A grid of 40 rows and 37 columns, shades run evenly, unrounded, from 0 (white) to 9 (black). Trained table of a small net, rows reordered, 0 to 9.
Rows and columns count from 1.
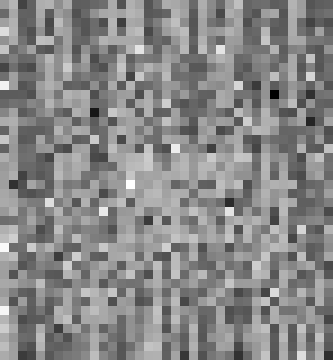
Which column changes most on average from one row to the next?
31
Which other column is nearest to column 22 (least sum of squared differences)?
32
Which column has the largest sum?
3
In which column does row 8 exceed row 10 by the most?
1
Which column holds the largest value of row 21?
2
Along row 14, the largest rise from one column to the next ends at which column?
35
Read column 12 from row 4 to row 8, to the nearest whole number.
5 3 4 5 6
